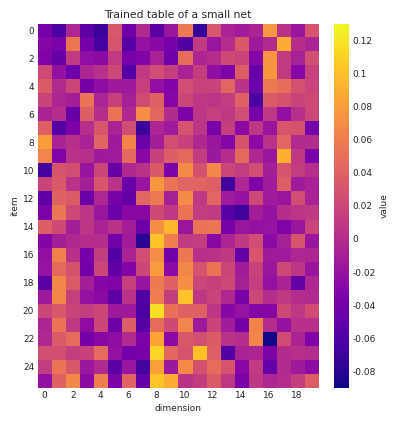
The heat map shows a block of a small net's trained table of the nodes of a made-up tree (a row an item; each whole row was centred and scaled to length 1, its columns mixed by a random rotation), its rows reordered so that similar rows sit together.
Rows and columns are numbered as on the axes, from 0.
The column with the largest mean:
8
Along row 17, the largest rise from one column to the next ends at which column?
10
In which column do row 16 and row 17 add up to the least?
5
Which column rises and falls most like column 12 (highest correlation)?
1
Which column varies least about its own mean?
18
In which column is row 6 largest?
7
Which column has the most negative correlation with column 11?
16
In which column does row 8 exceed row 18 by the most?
0
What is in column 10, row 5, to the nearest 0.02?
0.02
